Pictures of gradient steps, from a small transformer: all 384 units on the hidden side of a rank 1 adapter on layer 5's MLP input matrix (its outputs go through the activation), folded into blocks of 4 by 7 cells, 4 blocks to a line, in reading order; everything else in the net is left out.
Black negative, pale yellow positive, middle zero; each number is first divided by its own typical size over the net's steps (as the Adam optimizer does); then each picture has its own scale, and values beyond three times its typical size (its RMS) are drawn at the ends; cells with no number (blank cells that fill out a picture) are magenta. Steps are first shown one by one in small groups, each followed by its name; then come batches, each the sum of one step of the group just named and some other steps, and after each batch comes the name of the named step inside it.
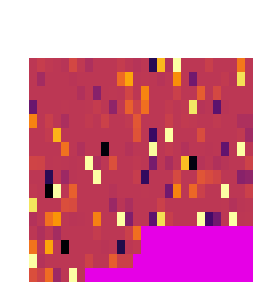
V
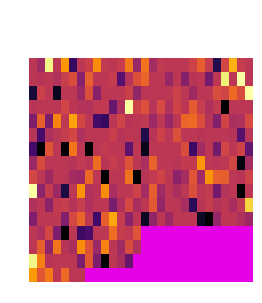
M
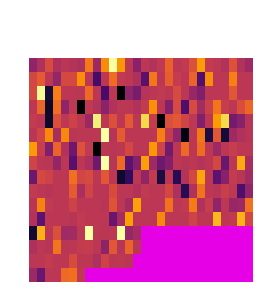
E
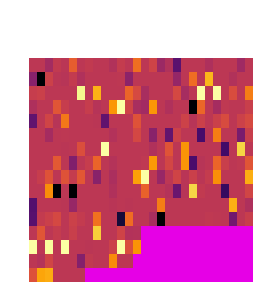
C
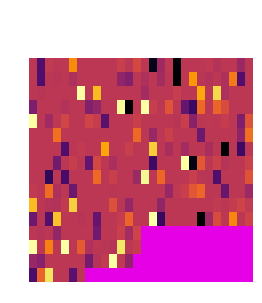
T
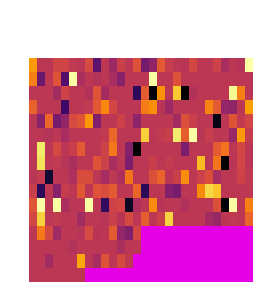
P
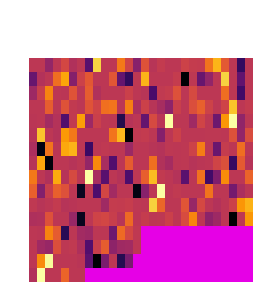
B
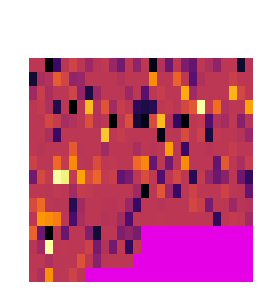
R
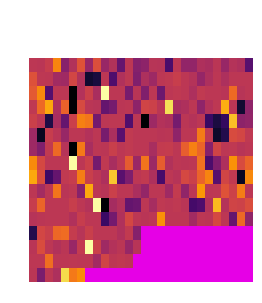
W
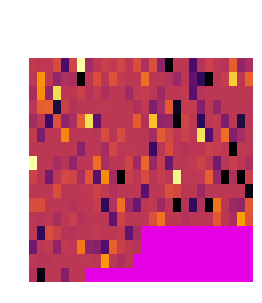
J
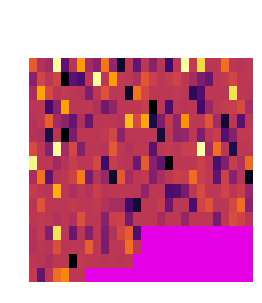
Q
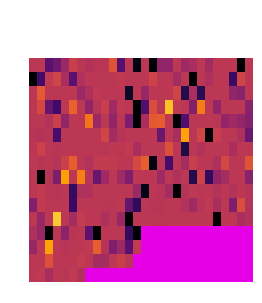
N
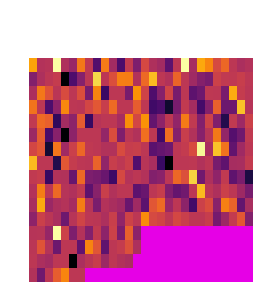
Q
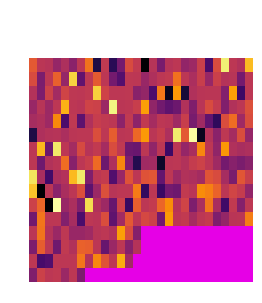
P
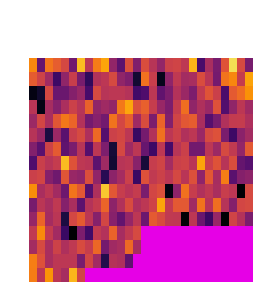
M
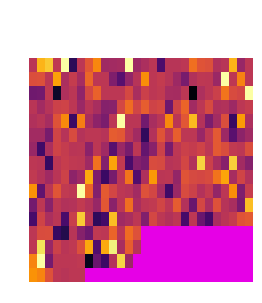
M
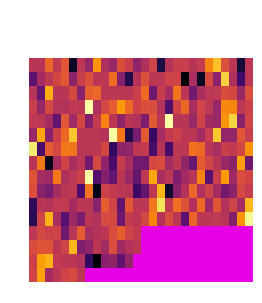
B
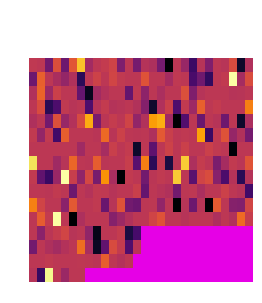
J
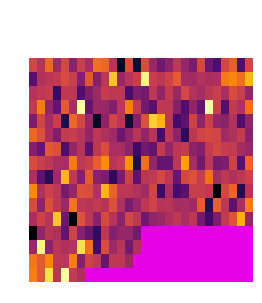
M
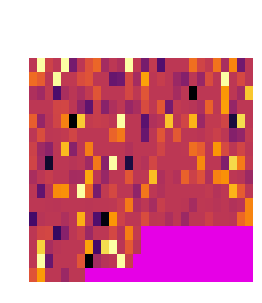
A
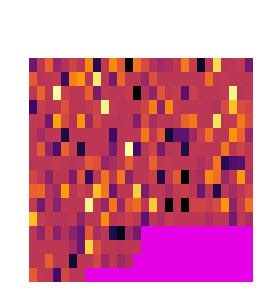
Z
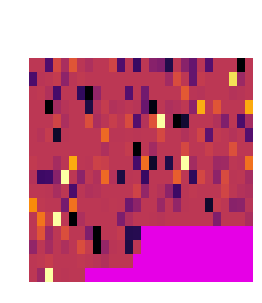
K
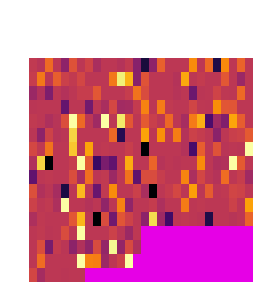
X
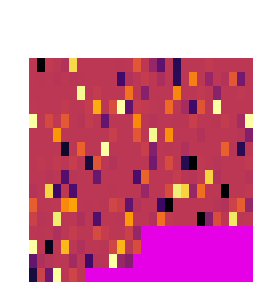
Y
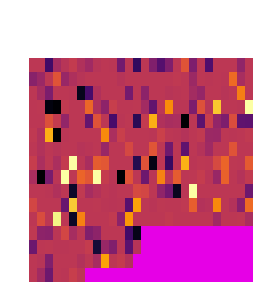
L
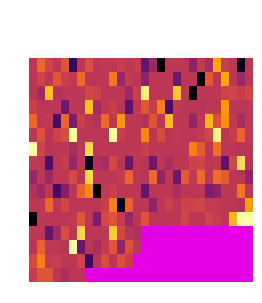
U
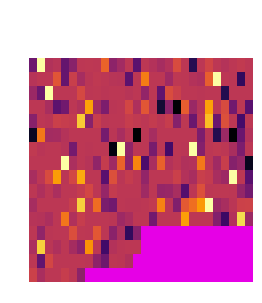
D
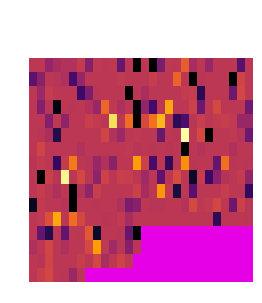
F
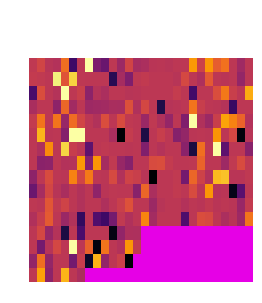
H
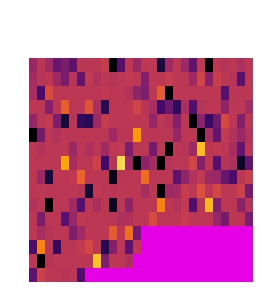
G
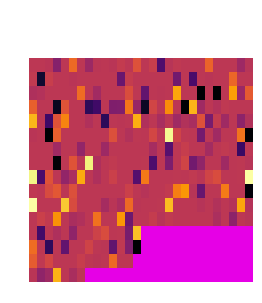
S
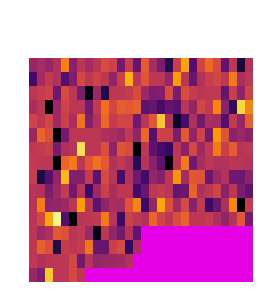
K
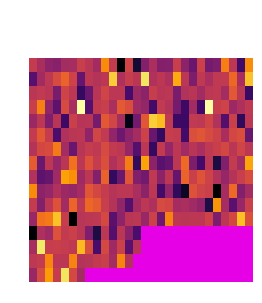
K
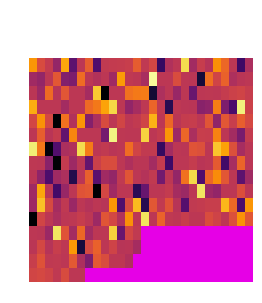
U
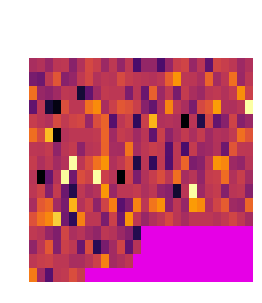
L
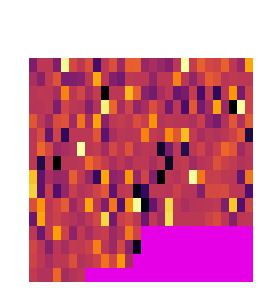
S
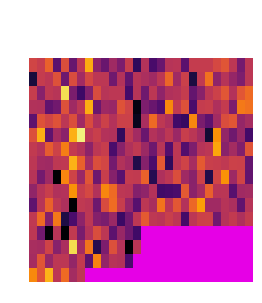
H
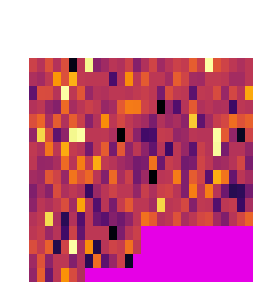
H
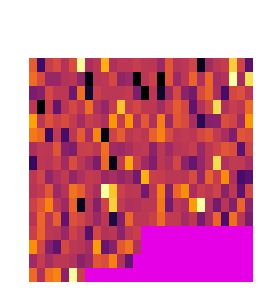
Y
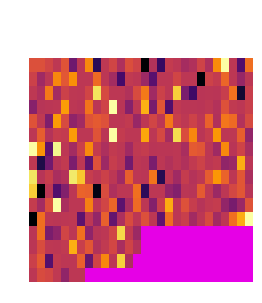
U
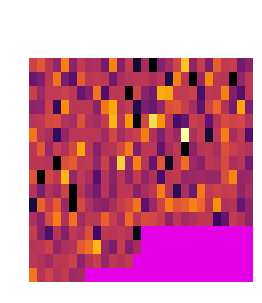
F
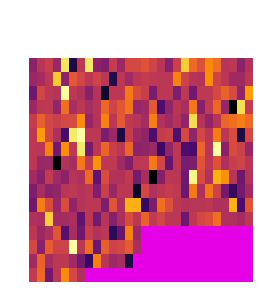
H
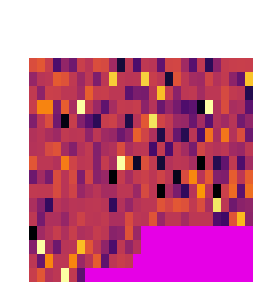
G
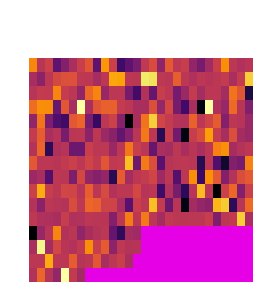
Z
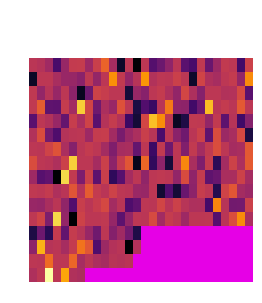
K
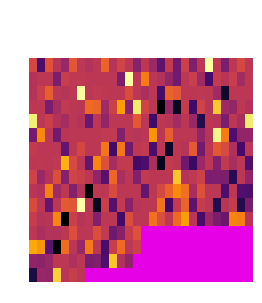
Y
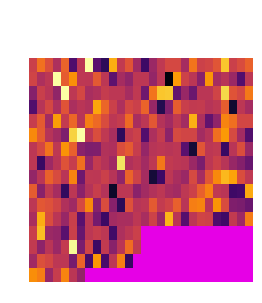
H
